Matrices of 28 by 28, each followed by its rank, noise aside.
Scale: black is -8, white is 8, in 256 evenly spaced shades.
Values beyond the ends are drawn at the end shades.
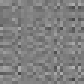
three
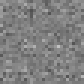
six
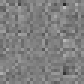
three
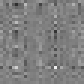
two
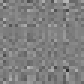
three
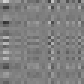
one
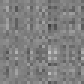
two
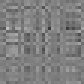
two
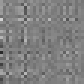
two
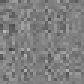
four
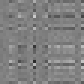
one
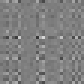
one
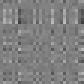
one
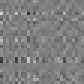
two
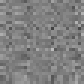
four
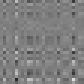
one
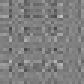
two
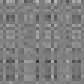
one
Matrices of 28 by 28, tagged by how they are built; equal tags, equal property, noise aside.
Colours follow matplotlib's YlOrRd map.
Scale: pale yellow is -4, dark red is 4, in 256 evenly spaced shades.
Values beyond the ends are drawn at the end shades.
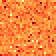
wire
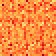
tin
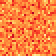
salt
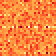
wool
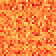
tin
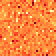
wire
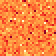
wire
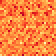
tin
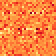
wool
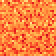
tin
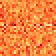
salt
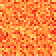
tin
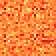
salt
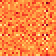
salt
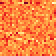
wool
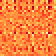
salt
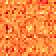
salt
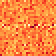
wool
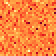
wire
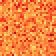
tin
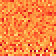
wool
